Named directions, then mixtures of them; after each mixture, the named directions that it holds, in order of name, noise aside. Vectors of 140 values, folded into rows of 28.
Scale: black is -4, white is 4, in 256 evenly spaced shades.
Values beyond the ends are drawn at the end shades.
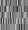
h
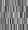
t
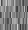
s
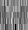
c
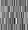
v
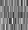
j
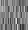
s, t, v.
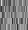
j, s.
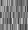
j, s.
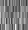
c.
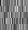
h, s, t.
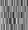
j, v.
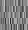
t.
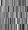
s, t, v.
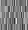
v.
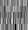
c, j.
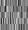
h, t.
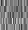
h, j.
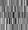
j, t.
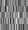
h, t.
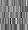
c, t, v.
